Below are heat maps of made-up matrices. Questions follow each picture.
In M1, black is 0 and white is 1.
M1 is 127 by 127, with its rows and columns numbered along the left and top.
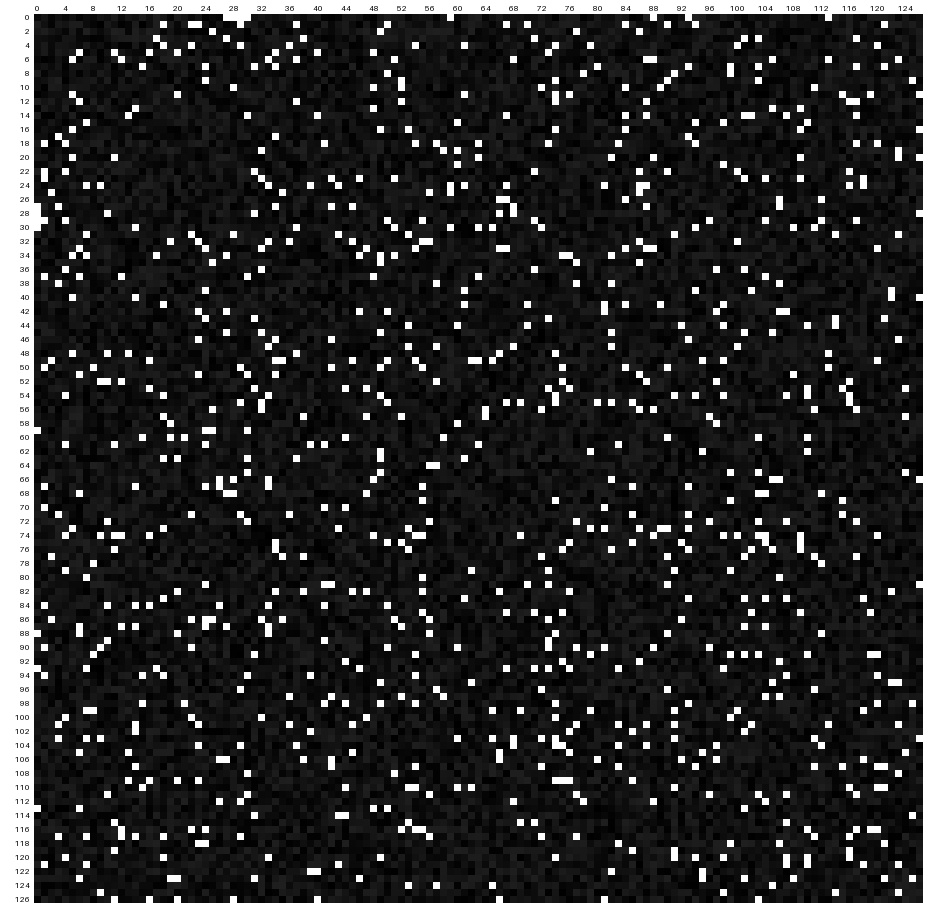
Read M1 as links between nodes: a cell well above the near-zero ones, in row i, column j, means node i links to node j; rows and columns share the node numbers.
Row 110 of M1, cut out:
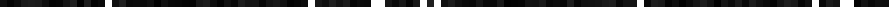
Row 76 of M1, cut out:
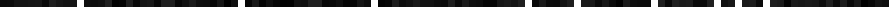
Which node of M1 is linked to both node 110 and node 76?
node 53
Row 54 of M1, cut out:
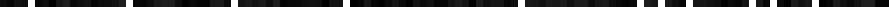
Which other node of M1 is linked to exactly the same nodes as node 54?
node 120
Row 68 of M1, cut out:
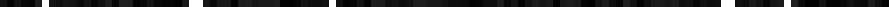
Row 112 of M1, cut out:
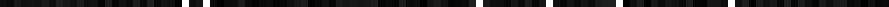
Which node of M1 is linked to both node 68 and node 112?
node 104
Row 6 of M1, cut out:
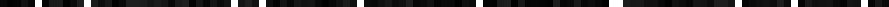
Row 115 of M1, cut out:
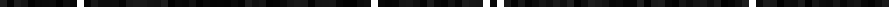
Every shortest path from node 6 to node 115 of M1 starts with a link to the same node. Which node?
node 5
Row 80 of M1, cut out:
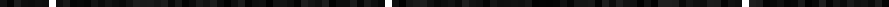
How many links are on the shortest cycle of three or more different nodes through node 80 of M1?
5
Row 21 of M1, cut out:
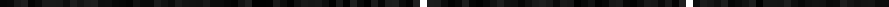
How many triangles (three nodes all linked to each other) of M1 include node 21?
0
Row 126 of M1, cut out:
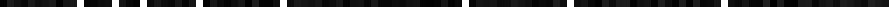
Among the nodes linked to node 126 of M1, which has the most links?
node 103
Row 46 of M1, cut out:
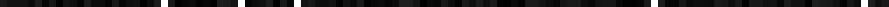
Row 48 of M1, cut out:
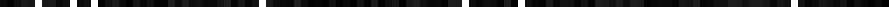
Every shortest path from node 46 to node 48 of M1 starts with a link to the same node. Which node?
node 34
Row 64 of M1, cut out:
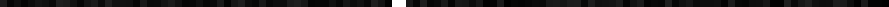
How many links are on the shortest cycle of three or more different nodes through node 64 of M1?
5
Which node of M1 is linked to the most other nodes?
node 74
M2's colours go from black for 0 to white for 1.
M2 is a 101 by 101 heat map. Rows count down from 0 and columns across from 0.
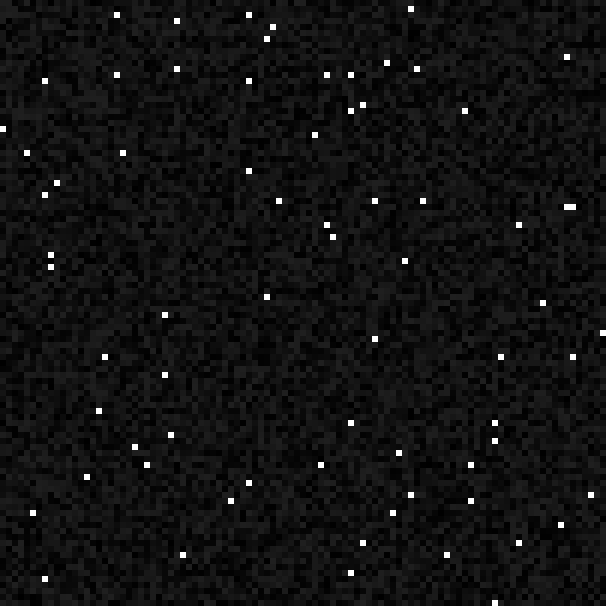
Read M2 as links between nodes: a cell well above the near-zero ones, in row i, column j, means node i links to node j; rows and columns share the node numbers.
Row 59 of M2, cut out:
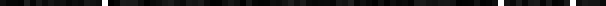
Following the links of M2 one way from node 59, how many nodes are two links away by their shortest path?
4
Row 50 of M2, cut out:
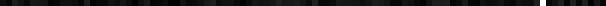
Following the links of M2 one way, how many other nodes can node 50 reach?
3
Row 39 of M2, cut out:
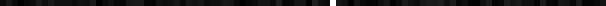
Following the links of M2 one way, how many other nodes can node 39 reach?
6
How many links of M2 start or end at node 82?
5
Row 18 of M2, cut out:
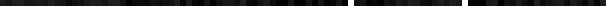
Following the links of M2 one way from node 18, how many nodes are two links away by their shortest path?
3
